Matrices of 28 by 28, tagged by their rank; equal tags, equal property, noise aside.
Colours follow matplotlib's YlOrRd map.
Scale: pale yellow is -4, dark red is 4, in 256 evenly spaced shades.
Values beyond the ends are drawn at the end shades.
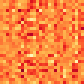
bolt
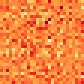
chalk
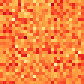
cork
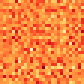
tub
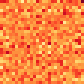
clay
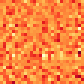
bolt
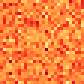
tub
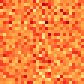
cork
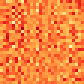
chalk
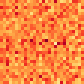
chalk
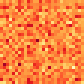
cork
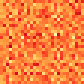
bolt
